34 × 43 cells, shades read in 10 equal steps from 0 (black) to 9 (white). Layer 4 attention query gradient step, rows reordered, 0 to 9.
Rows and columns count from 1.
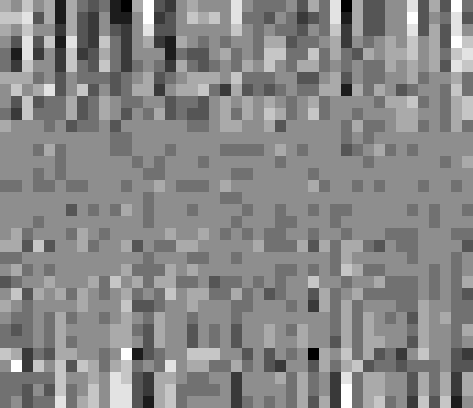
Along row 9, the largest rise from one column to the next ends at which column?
3
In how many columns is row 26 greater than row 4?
21
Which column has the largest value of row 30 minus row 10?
12
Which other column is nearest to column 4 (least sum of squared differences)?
8
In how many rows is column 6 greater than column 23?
12
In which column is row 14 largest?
43
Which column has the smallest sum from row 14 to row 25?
26
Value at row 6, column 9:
3
